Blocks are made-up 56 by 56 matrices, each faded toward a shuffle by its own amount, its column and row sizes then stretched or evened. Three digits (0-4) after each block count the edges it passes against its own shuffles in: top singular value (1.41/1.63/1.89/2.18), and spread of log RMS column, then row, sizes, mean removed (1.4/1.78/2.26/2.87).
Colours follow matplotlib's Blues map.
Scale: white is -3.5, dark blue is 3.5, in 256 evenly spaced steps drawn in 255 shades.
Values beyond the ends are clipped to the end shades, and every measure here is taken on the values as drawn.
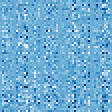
3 4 3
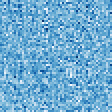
2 2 0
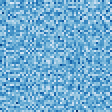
4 0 2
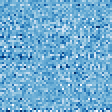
1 1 4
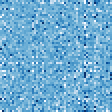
1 3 2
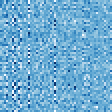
4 4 0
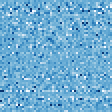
0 0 3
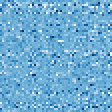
3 1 3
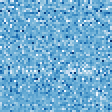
1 0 2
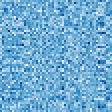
4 1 1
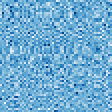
4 1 0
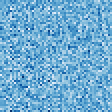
3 2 1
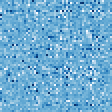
2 2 3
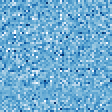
1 1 2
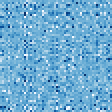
4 2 2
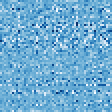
0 3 4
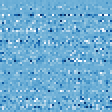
1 1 4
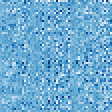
3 4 2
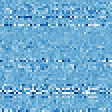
4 0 4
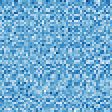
4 0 1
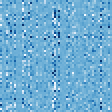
3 4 1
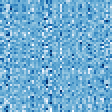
4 4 0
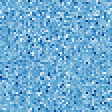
0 1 1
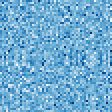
3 1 0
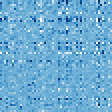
4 3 3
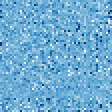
0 2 2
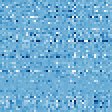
3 1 4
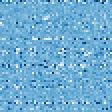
1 1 4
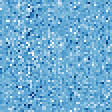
0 3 0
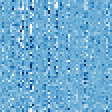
3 4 0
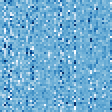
2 4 0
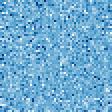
1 0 1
